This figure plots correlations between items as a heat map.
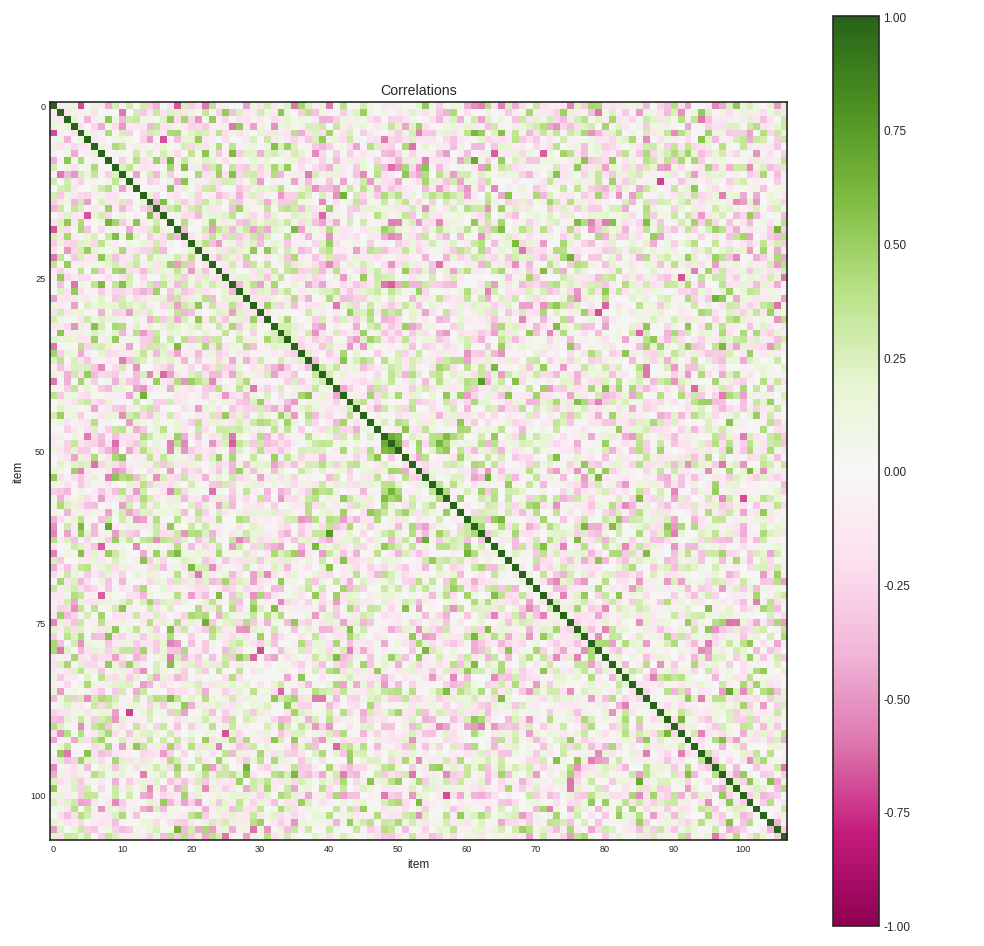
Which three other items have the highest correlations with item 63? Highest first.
54, 76, 9
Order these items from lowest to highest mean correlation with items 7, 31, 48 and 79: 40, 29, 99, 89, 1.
1, 40, 89, 99, 29
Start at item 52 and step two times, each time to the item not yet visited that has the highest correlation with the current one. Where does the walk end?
61
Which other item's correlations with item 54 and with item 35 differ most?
0
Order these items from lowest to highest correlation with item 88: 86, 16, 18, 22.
86, 16, 22, 18
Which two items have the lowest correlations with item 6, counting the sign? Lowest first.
52, 44
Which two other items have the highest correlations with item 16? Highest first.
14, 101
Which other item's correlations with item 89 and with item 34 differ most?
9
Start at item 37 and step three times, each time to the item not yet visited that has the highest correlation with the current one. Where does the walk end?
66
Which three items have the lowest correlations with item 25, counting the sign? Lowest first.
91, 106, 42
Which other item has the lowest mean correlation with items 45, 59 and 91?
100
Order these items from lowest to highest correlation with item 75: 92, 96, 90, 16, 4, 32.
90, 32, 16, 4, 96, 92
